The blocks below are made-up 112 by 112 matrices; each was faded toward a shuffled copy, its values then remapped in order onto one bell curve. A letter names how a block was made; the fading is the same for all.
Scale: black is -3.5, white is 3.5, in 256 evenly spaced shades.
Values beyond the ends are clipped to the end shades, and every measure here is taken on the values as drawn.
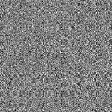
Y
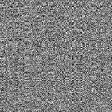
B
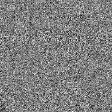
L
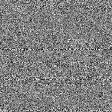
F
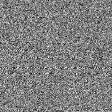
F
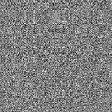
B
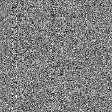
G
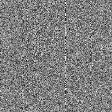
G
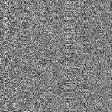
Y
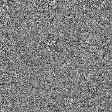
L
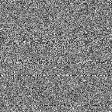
F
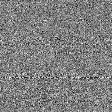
F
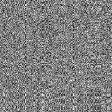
Y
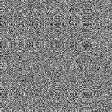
B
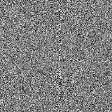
L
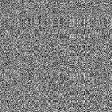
B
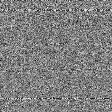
F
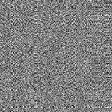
B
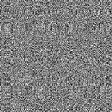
B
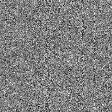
G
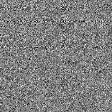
L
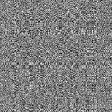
B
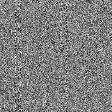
G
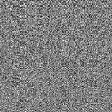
B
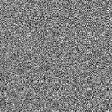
B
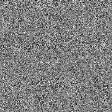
L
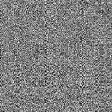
Y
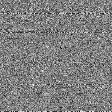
F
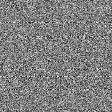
F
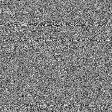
F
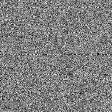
F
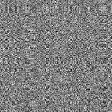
B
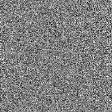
L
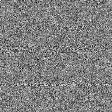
F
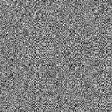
B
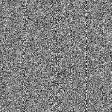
G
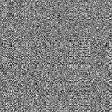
B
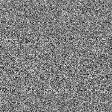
F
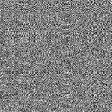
B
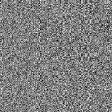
Y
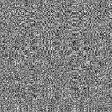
B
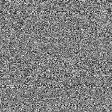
F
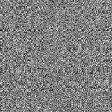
B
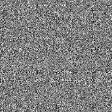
L
